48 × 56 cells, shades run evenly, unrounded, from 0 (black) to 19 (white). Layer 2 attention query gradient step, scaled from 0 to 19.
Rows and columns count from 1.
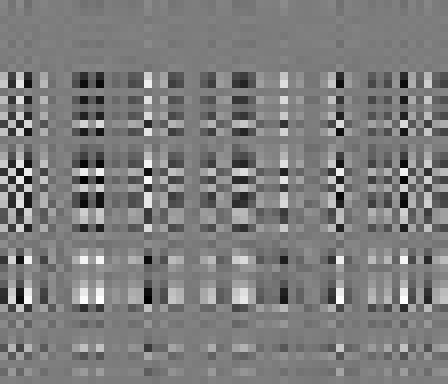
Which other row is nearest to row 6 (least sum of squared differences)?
2
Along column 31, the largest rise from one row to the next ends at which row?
22
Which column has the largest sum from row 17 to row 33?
19
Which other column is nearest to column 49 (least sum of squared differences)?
47
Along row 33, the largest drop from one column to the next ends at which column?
3
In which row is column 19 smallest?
38
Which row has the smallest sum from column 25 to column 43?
25
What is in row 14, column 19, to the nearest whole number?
11
